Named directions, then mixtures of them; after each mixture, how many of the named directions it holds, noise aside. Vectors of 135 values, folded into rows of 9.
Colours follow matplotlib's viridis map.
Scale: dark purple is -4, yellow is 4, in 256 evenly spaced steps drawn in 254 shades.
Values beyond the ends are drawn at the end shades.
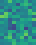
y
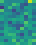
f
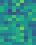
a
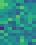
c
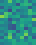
one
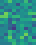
one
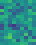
three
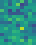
two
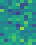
two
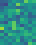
one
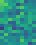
one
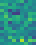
four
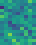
two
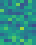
two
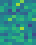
one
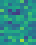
four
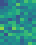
one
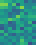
one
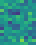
four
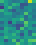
one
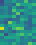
three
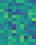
three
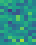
four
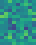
one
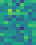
one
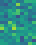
two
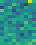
one
